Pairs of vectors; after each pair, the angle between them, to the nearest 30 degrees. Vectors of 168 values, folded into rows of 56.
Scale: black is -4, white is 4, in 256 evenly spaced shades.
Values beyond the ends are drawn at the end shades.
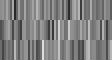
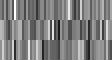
150 degrees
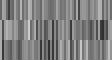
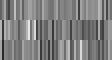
30 degrees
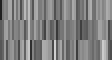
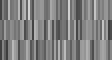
60 degrees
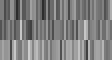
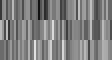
90 degrees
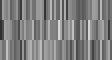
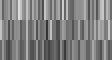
120 degrees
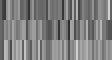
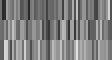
30 degrees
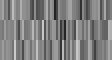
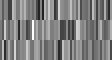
60 degrees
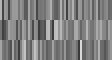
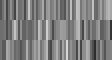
90 degrees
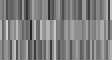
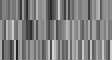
60 degrees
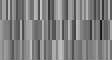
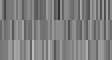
120 degrees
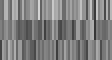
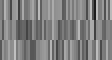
30 degrees
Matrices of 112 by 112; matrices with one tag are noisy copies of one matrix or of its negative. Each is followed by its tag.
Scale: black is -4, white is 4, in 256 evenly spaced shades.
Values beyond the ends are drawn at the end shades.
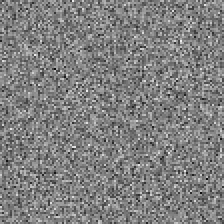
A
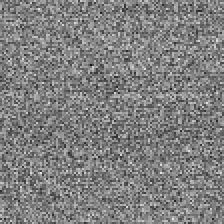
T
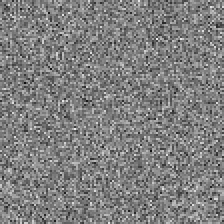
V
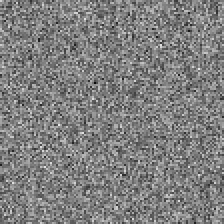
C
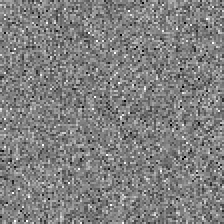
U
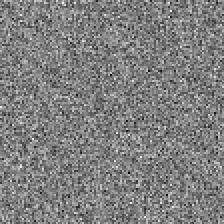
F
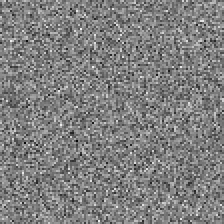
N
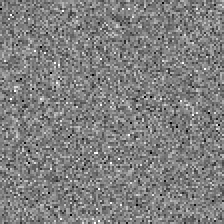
N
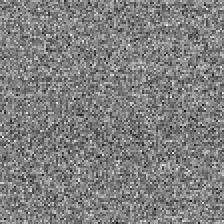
T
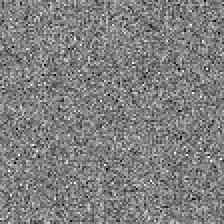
F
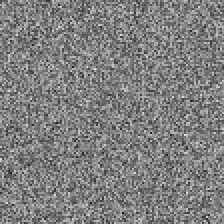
V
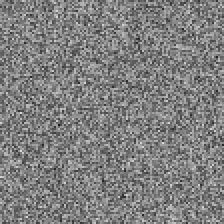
U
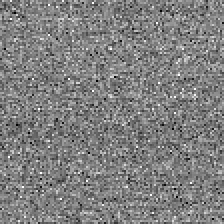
T
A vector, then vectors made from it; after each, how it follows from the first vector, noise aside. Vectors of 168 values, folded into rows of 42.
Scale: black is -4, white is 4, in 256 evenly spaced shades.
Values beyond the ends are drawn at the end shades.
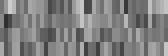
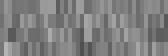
wrapped around, negated, shrunk.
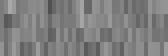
shrunk.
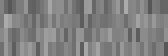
negated, shrunk.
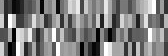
wrapped around, negated, scaled up.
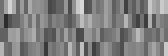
copied.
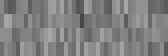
negated, shrunk.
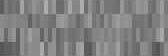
reversed, negated, shrunk.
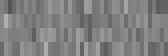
negated, shrunk.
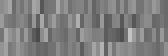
wrapped around, negated, shrunk.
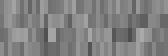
wrapped around, negated, shrunk.
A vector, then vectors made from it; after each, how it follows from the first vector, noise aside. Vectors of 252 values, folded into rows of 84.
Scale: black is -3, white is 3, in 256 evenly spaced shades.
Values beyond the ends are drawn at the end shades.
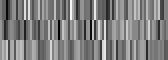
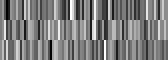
sign-scrambled.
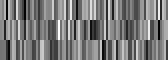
sign-scrambled.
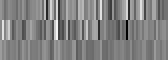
wrapped around, partly zeroed.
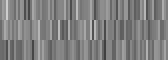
negated, shrunk.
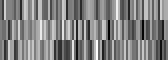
reversed.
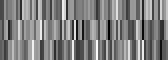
reversed.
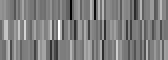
negated, partly zeroed.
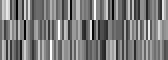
sign-scrambled.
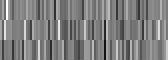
negated, partly zeroed.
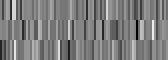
wrapped around, partly zeroed.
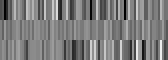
wrapped around, partly zeroed.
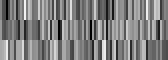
copied.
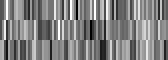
sign-scrambled.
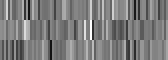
negated, partly zeroed.
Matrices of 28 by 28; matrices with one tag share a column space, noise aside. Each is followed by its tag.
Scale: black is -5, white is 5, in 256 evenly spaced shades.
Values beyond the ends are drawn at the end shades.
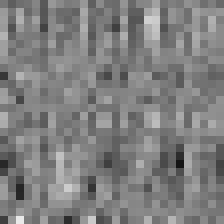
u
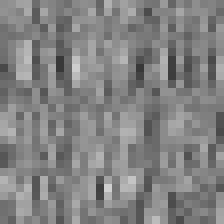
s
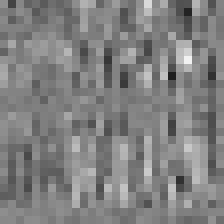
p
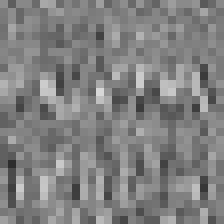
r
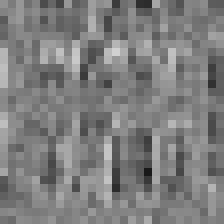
p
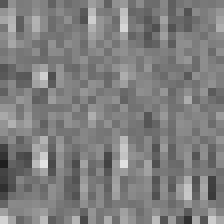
u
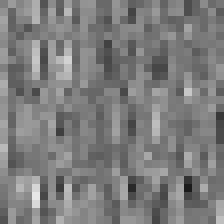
s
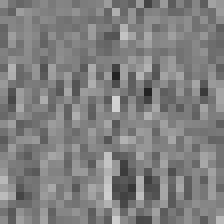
r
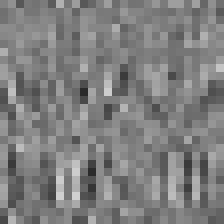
r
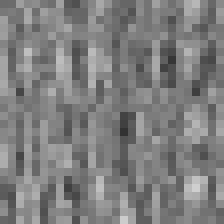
s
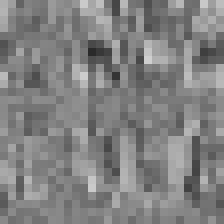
p
